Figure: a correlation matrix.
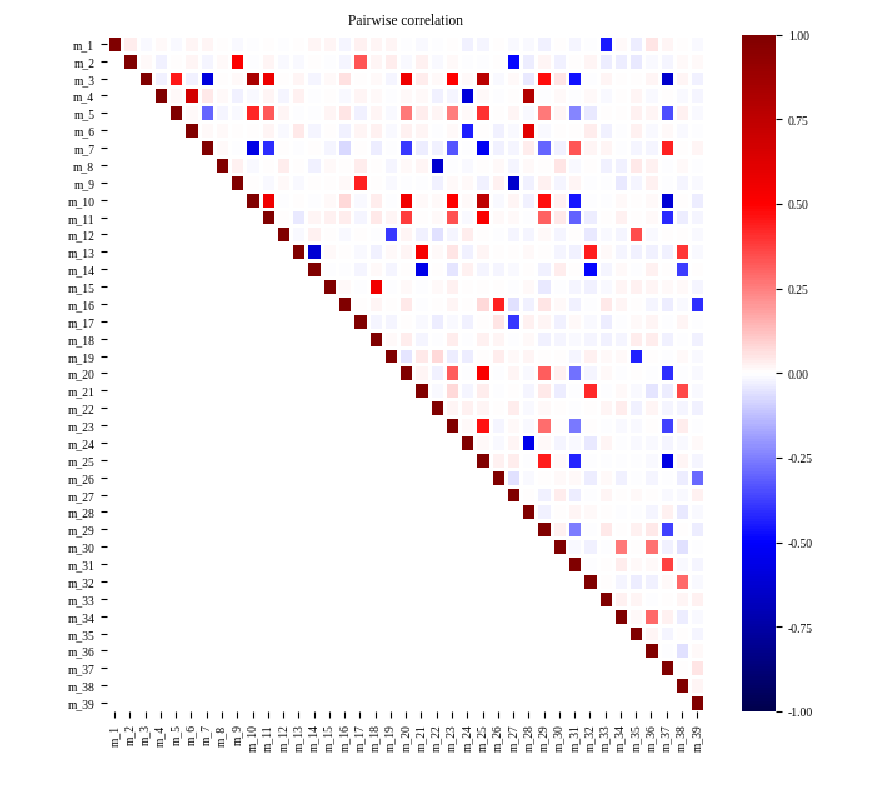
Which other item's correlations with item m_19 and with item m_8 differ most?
m_22
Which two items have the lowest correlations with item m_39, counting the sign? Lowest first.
m_16, m_26
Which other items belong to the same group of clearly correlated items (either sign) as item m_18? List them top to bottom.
m_15
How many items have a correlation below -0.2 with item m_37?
8
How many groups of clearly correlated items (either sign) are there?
10
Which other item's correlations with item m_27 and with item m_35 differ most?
m_9
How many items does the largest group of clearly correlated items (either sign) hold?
11
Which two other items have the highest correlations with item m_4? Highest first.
m_28, m_6
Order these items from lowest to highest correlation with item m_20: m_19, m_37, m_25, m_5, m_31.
m_37, m_31, m_19, m_5, m_25
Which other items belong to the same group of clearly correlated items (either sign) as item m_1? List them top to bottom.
m_33
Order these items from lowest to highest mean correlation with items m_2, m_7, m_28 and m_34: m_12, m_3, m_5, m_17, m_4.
m_3, m_5, m_12, m_17, m_4
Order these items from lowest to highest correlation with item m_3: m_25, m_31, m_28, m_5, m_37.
m_37, m_31, m_28, m_5, m_25
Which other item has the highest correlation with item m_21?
m_13
